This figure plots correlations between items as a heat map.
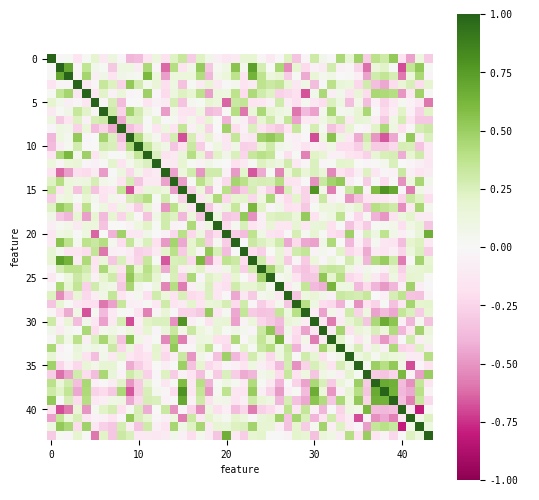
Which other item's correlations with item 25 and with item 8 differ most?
9
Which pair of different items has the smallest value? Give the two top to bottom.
40, 42
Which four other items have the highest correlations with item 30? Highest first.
15, 38, 39, 37
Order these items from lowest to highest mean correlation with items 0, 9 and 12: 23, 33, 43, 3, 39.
43, 23, 39, 3, 33
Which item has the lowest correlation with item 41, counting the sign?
35
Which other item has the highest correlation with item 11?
2
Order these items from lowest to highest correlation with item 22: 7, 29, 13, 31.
7, 31, 13, 29
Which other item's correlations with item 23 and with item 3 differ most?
38
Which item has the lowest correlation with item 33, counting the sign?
28
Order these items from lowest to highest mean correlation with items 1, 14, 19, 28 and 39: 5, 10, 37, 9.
10, 9, 5, 37
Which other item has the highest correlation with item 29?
18
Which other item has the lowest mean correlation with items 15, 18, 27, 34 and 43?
21
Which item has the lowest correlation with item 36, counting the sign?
1
